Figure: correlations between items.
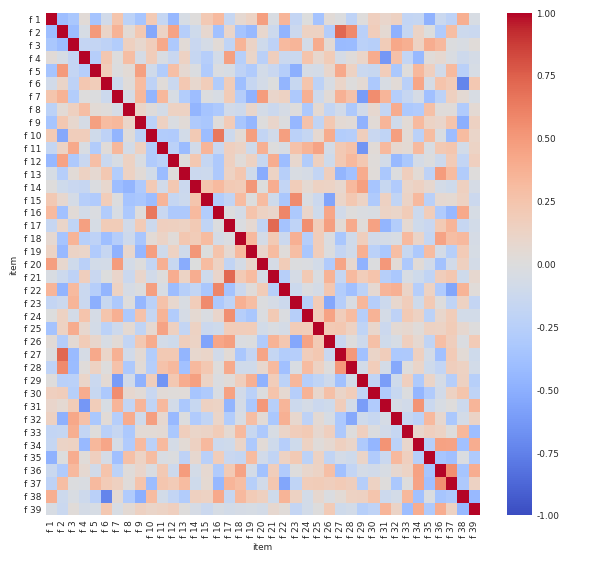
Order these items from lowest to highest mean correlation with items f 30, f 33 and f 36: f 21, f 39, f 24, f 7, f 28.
f 39, f 28, f 7, f 21, f 24
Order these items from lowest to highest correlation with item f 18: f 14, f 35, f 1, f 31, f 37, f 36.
f 35, f 31, f 1, f 14, f 37, f 36
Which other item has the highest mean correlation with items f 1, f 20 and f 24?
f 7
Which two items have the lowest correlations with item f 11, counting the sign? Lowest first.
f 29, f 13
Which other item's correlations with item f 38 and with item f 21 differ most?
f 17
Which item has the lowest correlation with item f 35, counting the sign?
f 1
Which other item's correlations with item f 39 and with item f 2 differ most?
f 27
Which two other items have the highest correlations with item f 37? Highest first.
f 36, f 34
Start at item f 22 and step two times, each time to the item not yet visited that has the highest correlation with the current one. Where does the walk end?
f 10
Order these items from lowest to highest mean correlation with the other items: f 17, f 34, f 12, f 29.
f 29, f 12, f 34, f 17
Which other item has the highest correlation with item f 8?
f 32
